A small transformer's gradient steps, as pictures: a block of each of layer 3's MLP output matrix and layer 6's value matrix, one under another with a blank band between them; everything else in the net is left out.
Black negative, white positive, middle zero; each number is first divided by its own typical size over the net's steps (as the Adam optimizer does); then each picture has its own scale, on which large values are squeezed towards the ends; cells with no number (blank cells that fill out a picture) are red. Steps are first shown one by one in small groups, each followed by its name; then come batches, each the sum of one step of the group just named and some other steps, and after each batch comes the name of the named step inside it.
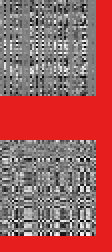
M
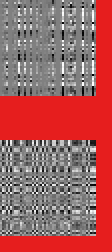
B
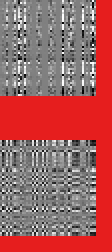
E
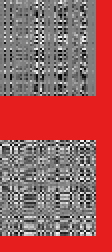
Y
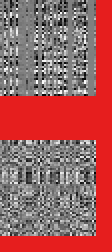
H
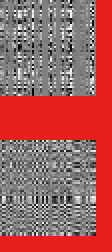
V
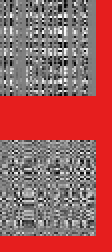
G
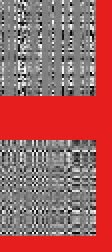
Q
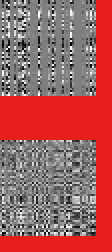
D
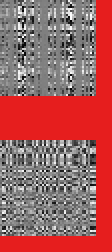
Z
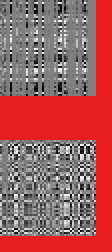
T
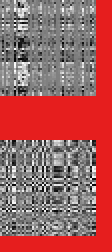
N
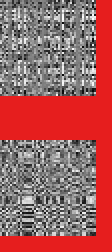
E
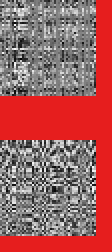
N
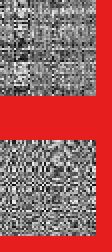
N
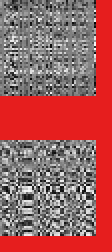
M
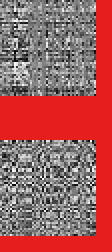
N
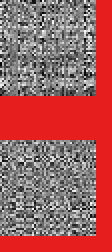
Q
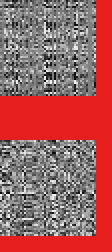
M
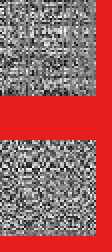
G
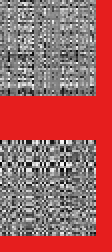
Q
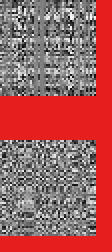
Z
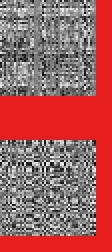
N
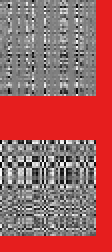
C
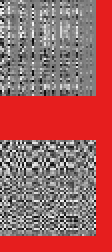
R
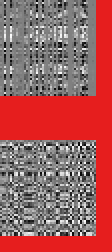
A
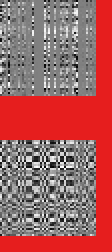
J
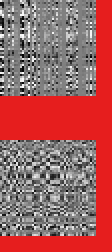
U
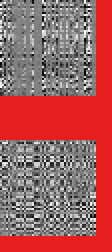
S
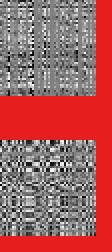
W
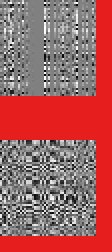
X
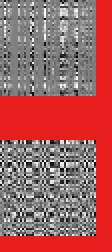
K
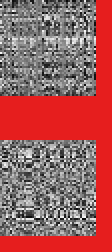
S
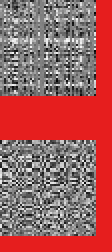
C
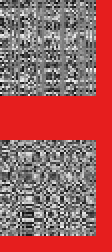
U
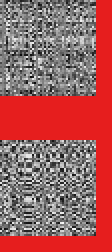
W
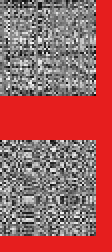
W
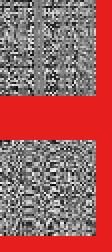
W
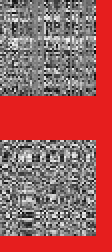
X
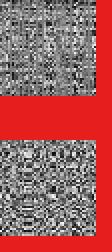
J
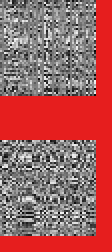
X
